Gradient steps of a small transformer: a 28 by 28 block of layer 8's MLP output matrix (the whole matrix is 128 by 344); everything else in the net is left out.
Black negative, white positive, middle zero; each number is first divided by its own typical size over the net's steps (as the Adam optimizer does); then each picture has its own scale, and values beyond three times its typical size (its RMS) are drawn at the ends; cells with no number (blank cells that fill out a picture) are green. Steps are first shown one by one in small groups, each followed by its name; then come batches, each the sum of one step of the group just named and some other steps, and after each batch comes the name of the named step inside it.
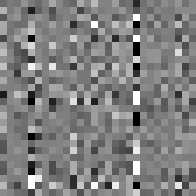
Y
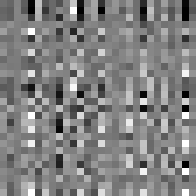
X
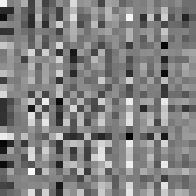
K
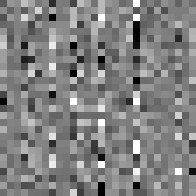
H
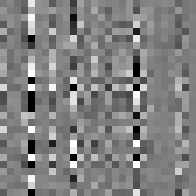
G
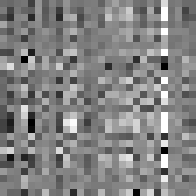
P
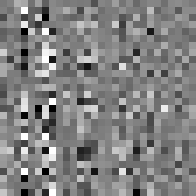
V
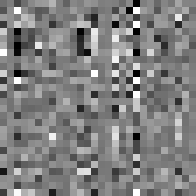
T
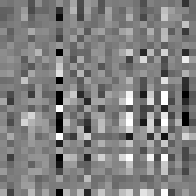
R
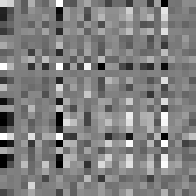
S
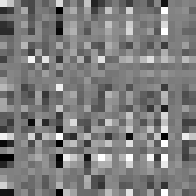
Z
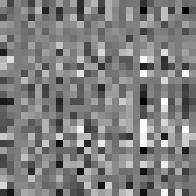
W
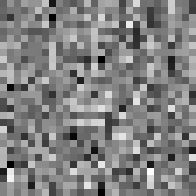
H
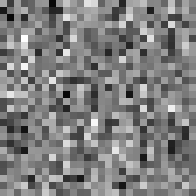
K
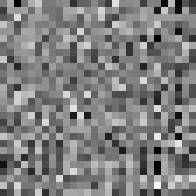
S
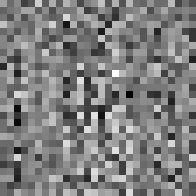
K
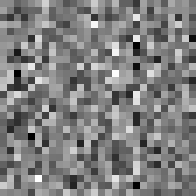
Y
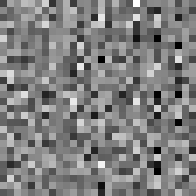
H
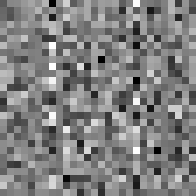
H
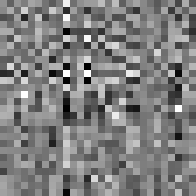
V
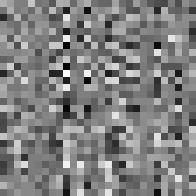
S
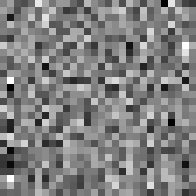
S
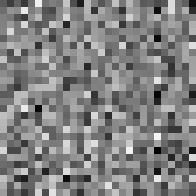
V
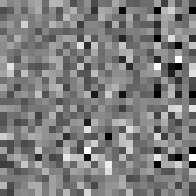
S
